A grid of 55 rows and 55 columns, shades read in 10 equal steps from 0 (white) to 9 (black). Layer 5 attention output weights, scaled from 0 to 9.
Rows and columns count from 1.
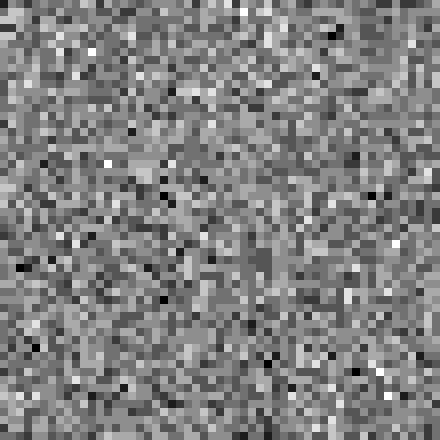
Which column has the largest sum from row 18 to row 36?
21
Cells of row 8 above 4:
28
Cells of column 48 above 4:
26
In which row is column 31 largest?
55
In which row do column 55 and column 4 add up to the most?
24
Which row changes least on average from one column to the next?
39
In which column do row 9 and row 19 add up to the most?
22
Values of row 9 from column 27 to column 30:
6 4 4 4
